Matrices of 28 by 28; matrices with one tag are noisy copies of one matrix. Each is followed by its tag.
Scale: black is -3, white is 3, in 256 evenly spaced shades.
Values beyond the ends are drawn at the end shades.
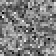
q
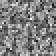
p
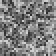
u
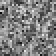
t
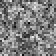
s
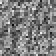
p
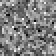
q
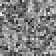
q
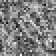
s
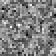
t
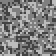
s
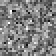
t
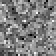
u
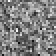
s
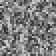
p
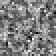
t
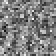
p
